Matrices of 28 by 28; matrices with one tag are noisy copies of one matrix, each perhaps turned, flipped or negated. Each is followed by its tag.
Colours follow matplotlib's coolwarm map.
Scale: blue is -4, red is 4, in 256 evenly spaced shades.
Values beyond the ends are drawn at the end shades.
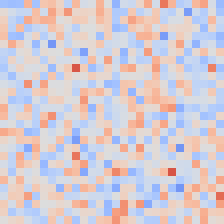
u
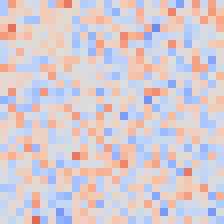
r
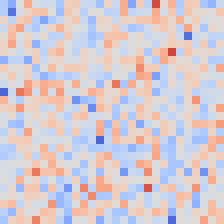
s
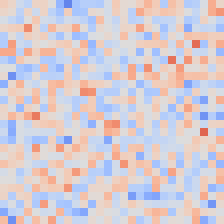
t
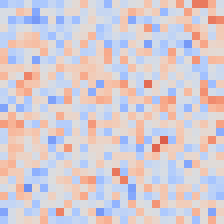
u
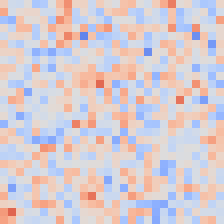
s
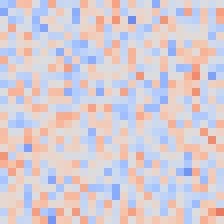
t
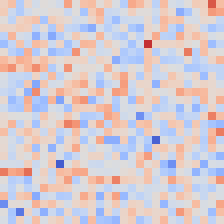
s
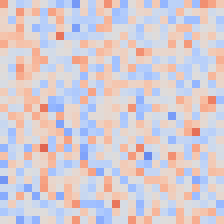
u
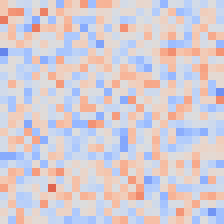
s
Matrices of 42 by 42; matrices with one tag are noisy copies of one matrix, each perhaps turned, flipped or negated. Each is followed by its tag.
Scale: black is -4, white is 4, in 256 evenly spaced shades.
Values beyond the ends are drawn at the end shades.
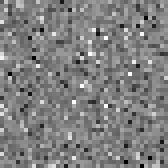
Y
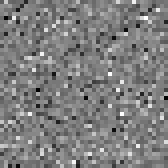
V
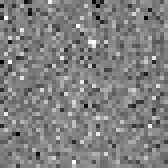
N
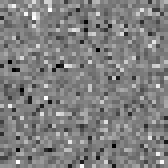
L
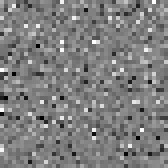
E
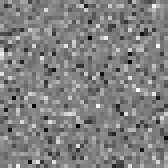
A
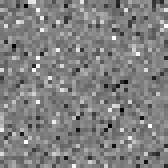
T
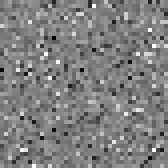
V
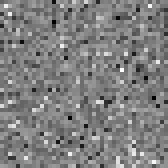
L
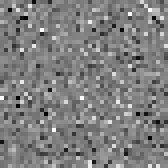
V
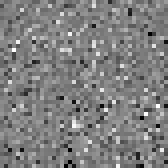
N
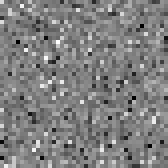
T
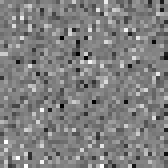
Y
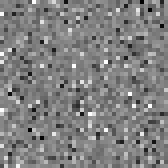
Y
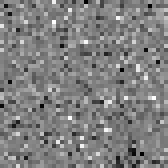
L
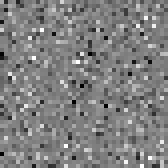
Y
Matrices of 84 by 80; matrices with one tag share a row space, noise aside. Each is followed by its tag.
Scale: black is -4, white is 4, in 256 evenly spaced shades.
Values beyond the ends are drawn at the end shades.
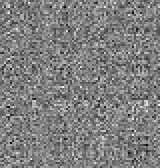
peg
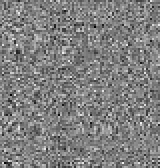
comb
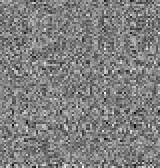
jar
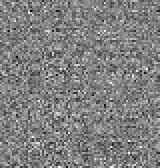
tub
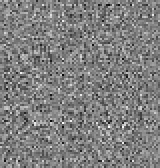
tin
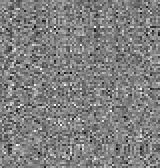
comb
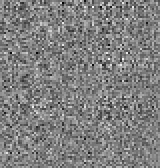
tin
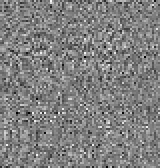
tin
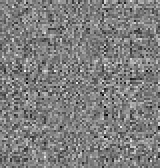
jar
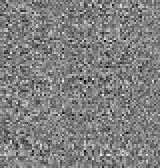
tin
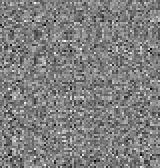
comb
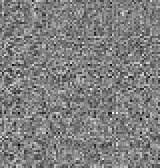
comb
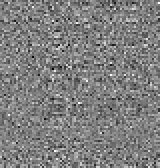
tub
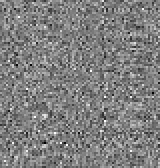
jar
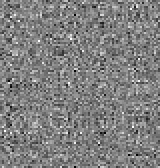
peg
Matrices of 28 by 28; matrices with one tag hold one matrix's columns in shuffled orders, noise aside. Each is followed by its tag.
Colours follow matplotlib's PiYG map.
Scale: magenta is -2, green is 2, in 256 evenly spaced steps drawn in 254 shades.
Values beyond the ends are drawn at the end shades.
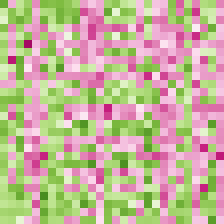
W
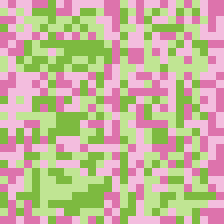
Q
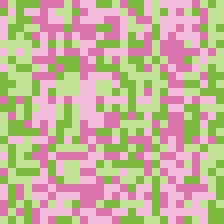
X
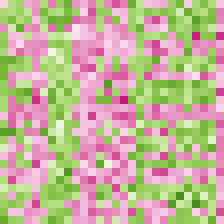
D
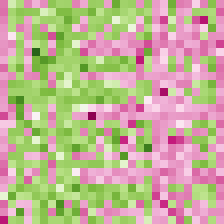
D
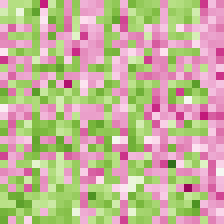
W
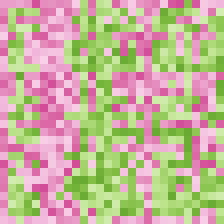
Q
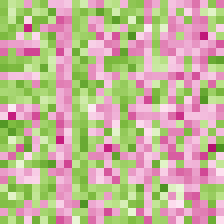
D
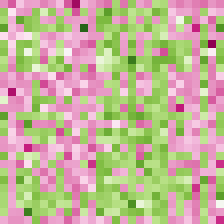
Q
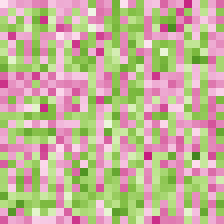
Q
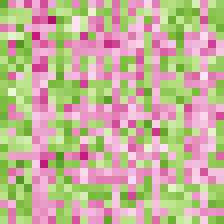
D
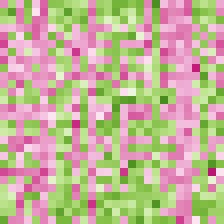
W
